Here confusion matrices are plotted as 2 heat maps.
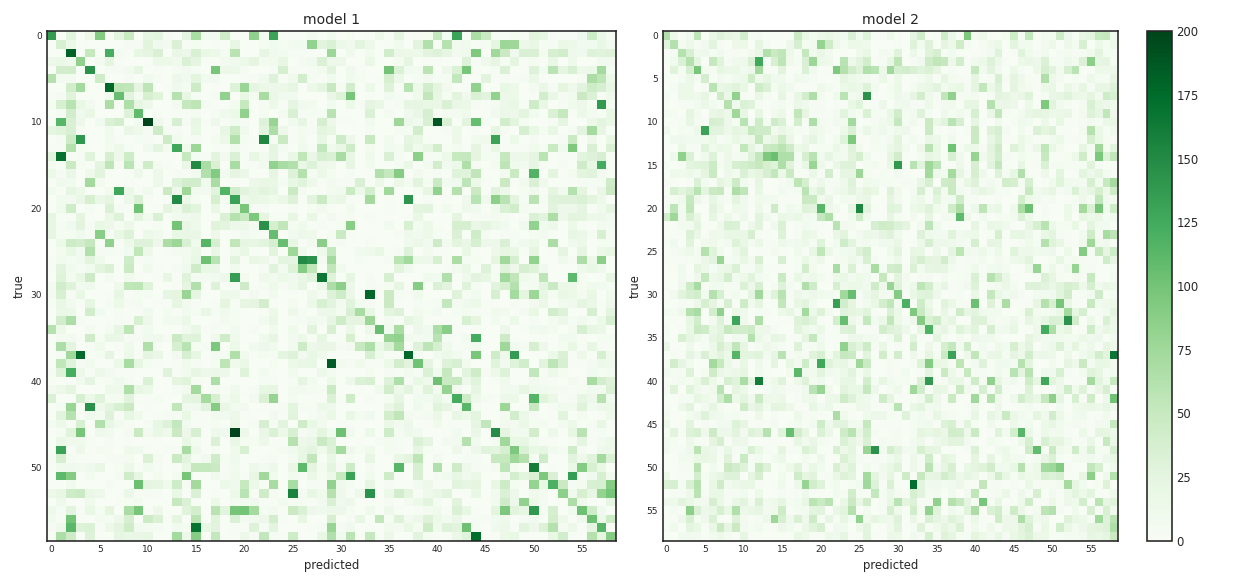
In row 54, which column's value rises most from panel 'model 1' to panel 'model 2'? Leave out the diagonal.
41
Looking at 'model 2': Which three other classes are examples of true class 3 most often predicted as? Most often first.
12, 55, 19
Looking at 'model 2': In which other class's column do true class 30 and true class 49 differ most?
24
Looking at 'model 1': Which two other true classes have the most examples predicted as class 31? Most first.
51, 7
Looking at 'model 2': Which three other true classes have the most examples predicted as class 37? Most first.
13, 7, 16
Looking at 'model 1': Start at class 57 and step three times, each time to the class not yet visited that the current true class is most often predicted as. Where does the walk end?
5
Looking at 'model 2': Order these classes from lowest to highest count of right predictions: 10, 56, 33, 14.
10, 56, 33, 14
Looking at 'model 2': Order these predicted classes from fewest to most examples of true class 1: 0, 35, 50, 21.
35, 50, 0, 21
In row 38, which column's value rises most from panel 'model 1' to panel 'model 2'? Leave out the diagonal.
20
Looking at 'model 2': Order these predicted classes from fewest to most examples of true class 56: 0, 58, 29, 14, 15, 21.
0, 29, 21, 15, 58, 14
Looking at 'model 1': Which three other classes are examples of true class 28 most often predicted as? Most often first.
19, 54, 47
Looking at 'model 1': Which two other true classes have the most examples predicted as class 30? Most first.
46, 29
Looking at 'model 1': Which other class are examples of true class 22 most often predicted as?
13
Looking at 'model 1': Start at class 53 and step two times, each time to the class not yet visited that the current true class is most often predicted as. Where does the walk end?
4
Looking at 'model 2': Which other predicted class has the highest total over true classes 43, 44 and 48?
27
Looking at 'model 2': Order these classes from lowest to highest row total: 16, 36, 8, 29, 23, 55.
8, 23, 36, 16, 29, 55
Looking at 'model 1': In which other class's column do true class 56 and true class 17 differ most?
2
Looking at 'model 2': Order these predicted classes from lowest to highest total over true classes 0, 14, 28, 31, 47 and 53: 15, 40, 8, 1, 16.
1, 16, 8, 15, 40
